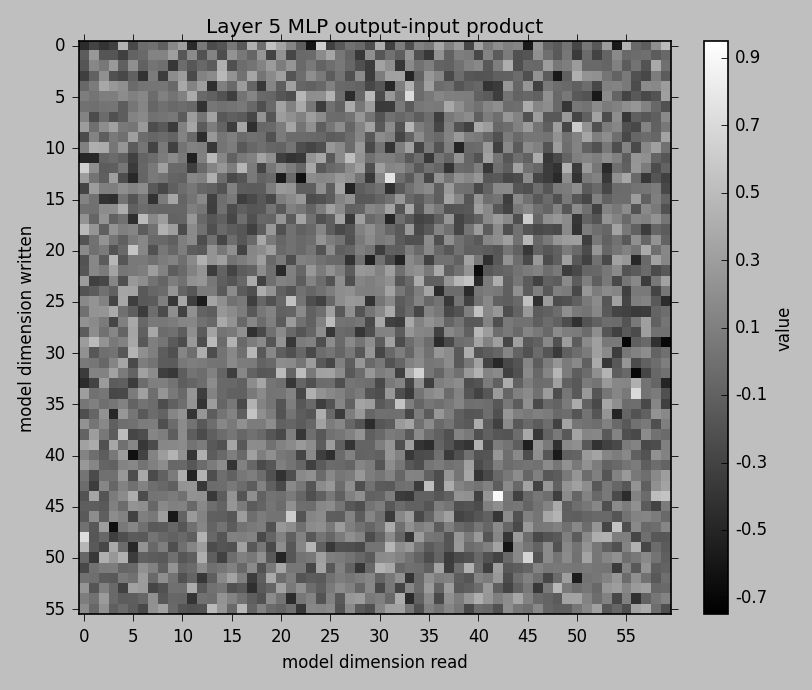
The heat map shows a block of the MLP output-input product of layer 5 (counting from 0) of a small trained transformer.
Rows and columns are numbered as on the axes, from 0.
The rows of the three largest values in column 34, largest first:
32, 23, 48
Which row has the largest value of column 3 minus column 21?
21
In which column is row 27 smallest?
50
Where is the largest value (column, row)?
42, 44
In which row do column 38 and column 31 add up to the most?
13
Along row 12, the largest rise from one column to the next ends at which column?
49
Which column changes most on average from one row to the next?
33
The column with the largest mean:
31
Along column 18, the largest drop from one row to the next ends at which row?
12
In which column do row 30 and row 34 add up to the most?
56
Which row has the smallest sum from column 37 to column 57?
39
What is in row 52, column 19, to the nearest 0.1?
0.4
